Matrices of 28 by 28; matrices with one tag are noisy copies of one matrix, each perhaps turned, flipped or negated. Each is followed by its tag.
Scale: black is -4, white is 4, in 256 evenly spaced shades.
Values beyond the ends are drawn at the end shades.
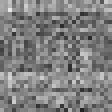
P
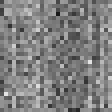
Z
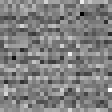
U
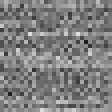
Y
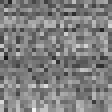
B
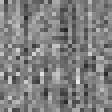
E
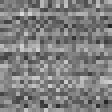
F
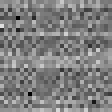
Y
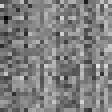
B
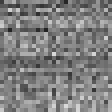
B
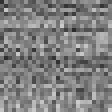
B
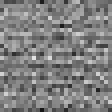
U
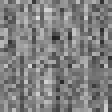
E
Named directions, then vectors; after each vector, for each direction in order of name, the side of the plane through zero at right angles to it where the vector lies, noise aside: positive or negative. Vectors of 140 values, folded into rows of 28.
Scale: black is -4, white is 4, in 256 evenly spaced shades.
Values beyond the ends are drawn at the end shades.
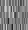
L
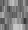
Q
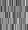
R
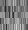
negative, positive, positive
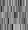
positive, positive, positive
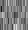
positive, positive, positive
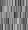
positive, positive, positive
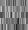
positive, negative, negative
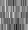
positive, negative, negative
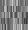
positive, positive, negative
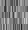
negative, negative, positive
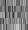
negative, positive, positive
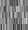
negative, negative, positive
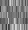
negative, positive, negative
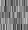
negative, negative, positive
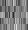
negative, positive, positive
